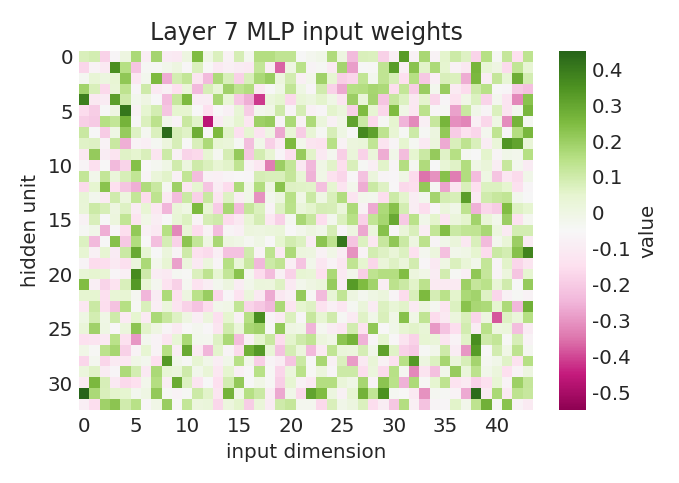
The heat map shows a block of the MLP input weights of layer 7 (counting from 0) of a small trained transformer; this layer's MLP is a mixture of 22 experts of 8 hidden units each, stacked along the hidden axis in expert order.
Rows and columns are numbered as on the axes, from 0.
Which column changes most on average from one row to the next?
17
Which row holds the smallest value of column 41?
6
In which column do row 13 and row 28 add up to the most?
37
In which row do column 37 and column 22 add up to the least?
27
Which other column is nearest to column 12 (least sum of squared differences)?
36
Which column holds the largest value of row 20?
5
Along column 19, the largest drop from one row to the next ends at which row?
1
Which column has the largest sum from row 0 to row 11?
4
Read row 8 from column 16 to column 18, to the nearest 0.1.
-0.2 0 -0.2
